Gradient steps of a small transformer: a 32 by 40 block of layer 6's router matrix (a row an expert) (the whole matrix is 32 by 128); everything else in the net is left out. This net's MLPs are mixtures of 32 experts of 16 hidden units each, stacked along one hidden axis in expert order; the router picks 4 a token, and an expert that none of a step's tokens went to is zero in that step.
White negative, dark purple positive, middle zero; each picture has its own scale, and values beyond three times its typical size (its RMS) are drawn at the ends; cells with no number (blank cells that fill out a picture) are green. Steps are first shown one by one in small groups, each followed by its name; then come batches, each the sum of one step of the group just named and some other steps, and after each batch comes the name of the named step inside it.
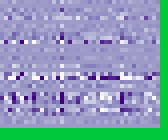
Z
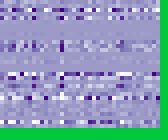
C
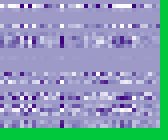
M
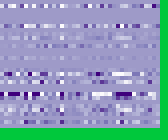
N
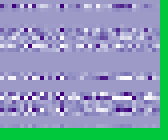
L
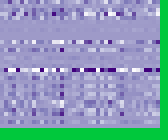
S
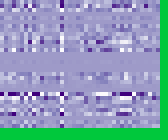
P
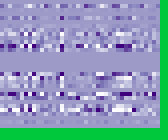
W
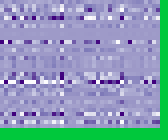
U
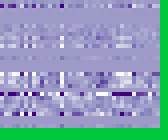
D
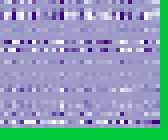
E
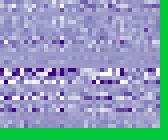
L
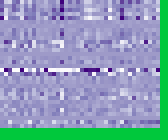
E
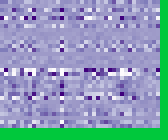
C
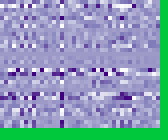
M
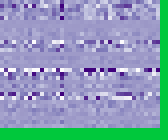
S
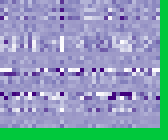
P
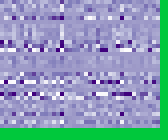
U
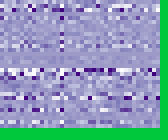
C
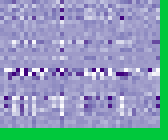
S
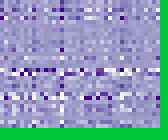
C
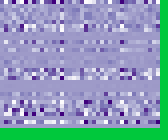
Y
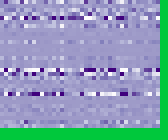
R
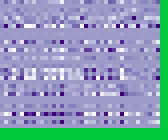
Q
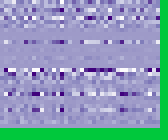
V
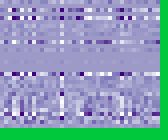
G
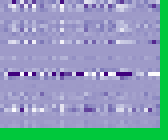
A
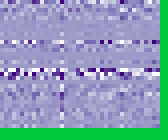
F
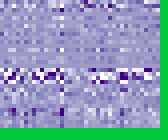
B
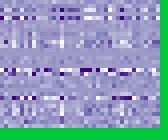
G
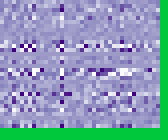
V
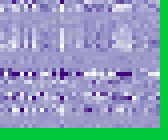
A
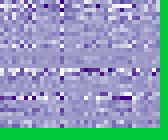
Y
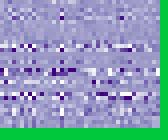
G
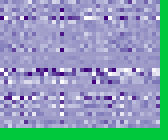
R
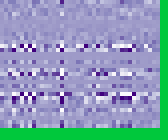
F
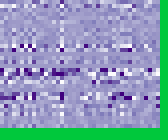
F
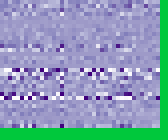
B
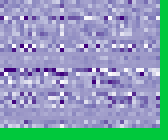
R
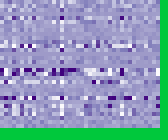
G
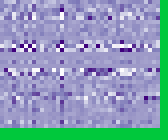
V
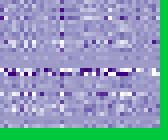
A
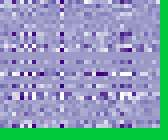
Y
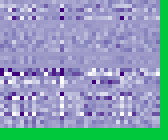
G
